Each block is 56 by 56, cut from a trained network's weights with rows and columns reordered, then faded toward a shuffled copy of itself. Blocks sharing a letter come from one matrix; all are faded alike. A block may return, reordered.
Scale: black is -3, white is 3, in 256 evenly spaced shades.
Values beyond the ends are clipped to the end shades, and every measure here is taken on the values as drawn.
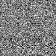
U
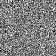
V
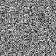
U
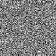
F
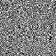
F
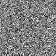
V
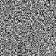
F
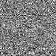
U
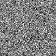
V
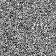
V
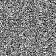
V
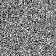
V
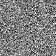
V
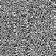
F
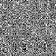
F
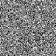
F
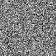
V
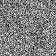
V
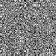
F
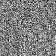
V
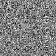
U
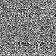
U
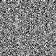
V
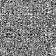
U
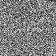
V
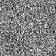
F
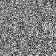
F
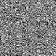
F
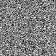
V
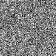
V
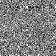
U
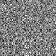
F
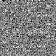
U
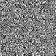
F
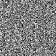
V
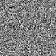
U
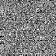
U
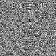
F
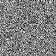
F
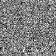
U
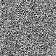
V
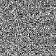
U
